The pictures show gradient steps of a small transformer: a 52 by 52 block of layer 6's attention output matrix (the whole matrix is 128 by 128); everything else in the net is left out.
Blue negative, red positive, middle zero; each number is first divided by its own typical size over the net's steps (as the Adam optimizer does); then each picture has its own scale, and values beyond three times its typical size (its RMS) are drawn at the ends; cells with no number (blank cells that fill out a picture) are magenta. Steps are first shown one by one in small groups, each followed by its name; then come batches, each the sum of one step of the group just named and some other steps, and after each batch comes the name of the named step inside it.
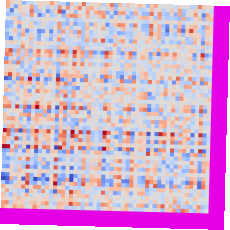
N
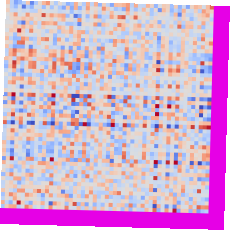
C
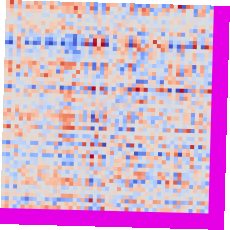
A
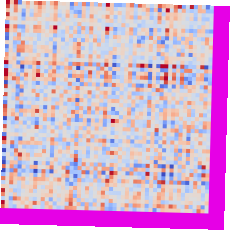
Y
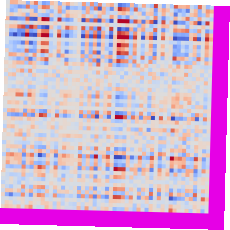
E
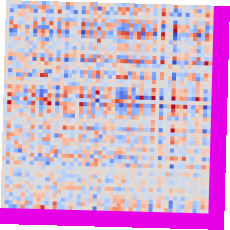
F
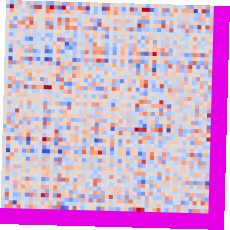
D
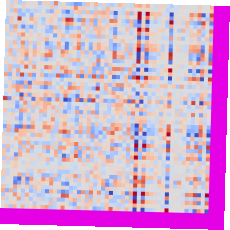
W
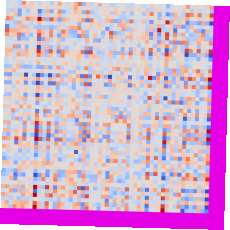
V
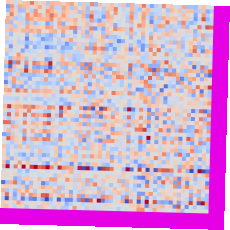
D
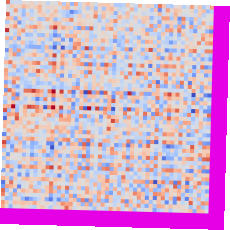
Y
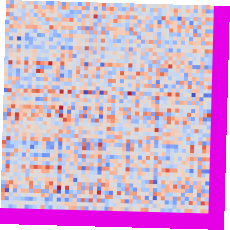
D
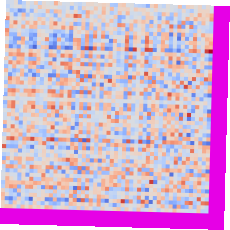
V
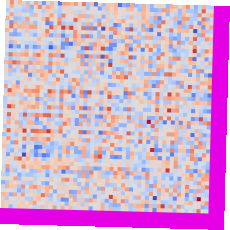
E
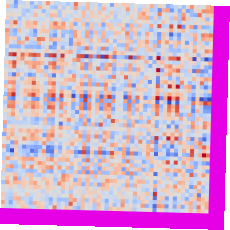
C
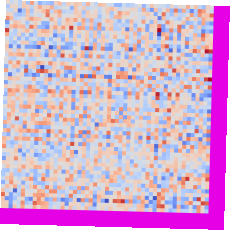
V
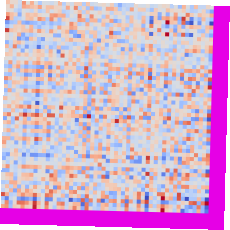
V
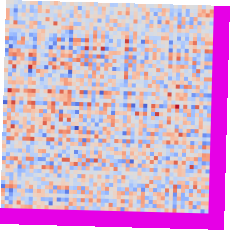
C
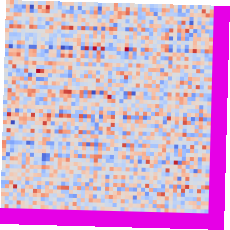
C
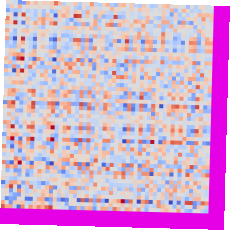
F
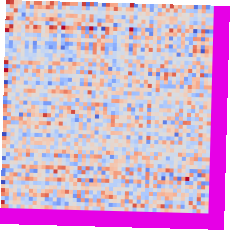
Y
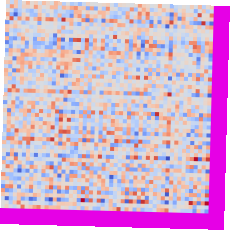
W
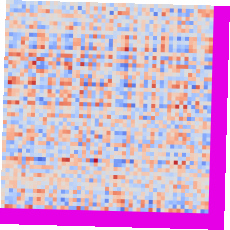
C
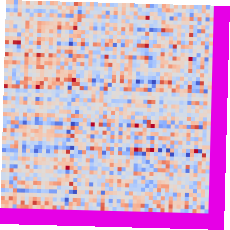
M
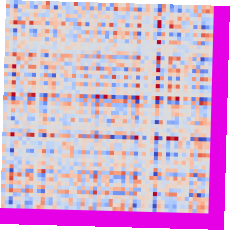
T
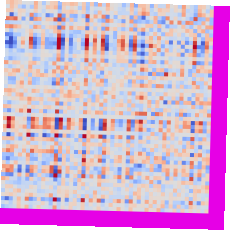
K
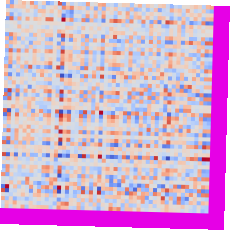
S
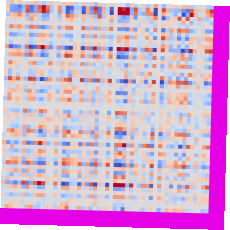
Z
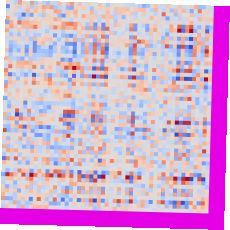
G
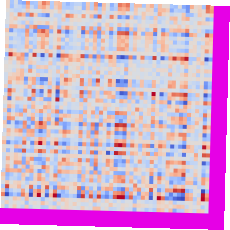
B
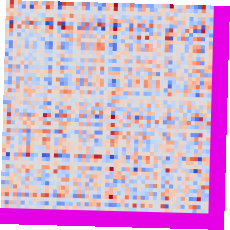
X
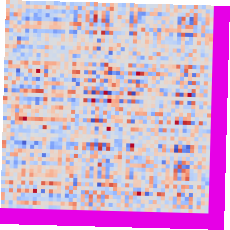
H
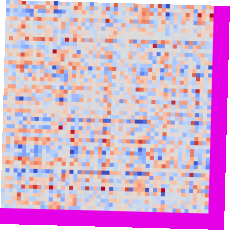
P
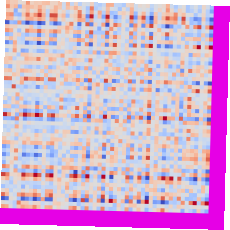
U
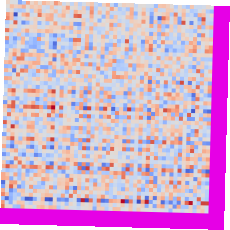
U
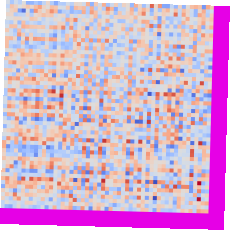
P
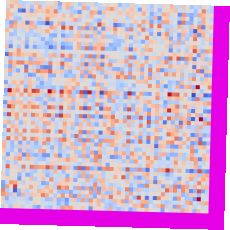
X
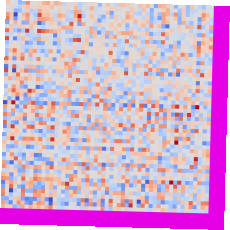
U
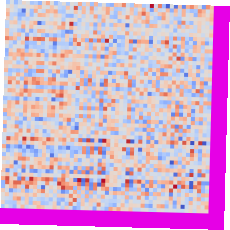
P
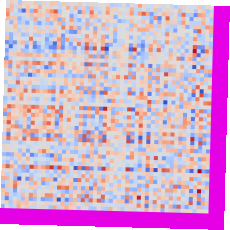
K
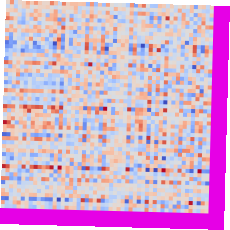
K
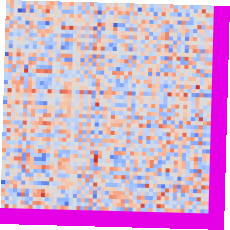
X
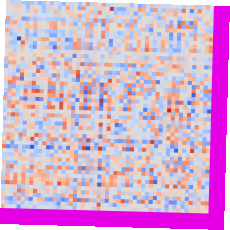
H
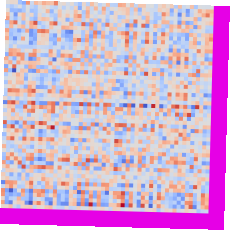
B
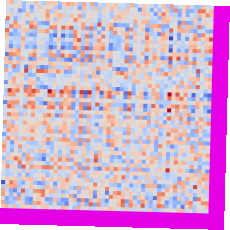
X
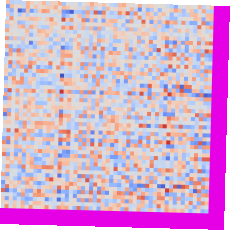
S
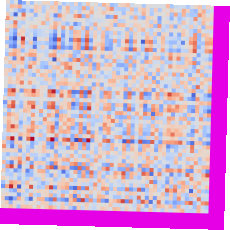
K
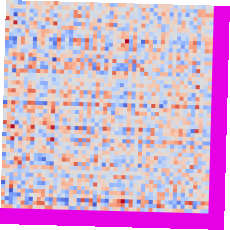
K
